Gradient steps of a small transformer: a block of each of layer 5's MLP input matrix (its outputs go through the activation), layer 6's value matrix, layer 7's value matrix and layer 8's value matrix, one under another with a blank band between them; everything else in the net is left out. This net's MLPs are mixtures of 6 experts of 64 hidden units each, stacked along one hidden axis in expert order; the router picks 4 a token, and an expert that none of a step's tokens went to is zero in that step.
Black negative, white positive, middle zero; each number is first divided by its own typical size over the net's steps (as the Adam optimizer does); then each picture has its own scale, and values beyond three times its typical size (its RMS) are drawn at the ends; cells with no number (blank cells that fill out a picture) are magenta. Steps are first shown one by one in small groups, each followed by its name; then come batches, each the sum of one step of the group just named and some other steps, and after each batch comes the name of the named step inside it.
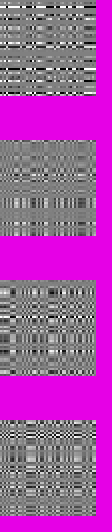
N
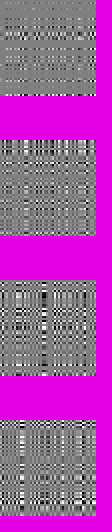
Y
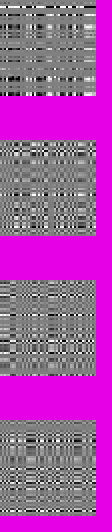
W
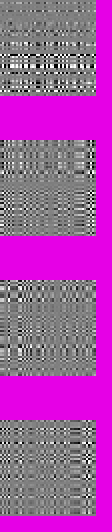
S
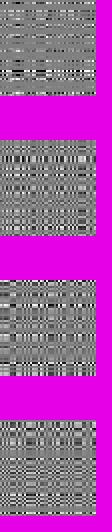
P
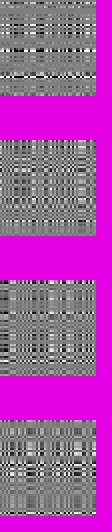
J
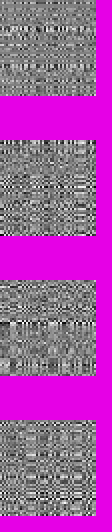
Y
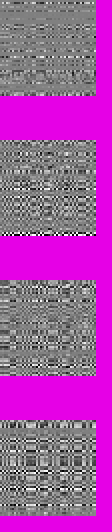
P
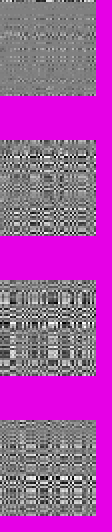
Y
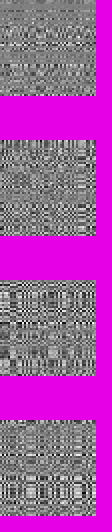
Y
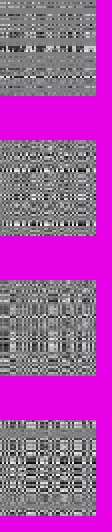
J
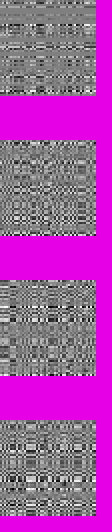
W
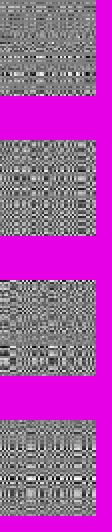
Y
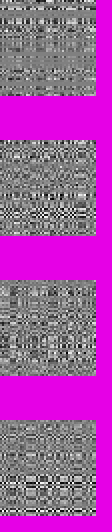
W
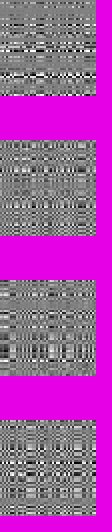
J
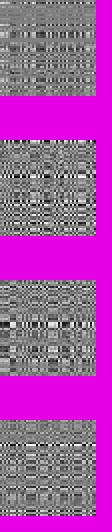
S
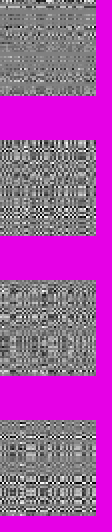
Y
